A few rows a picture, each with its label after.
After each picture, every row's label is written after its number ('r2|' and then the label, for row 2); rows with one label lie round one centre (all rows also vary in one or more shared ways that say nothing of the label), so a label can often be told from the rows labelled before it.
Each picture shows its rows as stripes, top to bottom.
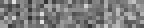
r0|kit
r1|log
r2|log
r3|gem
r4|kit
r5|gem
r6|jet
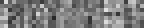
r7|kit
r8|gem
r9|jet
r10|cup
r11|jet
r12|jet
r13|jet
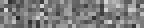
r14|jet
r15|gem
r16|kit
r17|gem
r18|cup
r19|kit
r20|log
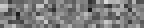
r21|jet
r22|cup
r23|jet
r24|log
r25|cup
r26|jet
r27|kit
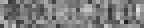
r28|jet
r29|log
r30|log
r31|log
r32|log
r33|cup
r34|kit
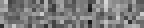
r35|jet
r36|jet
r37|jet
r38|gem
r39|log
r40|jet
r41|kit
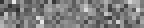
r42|kit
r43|log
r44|log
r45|kit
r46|cup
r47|gem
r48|cup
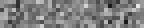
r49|cup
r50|log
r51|kit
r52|jet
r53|cup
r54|log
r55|gem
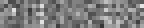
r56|jet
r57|gem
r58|kit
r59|cup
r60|jet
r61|gem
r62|gem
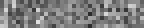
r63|kit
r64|kit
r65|cup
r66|jet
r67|gem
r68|cup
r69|jet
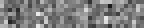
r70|jet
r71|log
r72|log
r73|cup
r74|jet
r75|jet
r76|cup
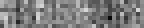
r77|cup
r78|cup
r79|log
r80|cup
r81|cup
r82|cup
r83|kit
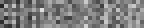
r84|log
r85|kit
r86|gem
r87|kit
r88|log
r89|kit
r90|log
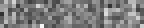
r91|kit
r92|cup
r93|jet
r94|kit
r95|kit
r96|kit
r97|gem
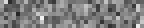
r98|jet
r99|log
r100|log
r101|cup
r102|gem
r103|gem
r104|log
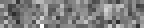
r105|cup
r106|jet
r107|jet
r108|jet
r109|gem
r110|cup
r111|gem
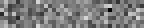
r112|cup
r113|jet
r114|log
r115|kit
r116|log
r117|jet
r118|cup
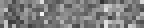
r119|gem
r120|jet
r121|jet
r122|gem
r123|log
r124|jet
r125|kit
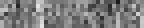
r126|cup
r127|cup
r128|cup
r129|log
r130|gem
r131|gem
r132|gem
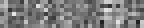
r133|jet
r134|cup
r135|jet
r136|kit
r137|jet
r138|gem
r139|gem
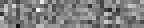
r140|gem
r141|kit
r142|cup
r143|kit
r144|log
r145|jet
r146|cup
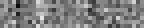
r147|cup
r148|cup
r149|jet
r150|cup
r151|gem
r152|kit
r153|cup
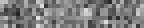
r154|cup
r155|gem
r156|log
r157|log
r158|cup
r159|jet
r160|cup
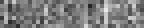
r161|kit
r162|jet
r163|jet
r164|jet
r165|kit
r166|jet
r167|log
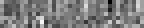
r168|log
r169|log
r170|log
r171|log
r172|cup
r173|gem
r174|kit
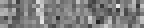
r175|cup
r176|gem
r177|cup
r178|cup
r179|gem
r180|gem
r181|jet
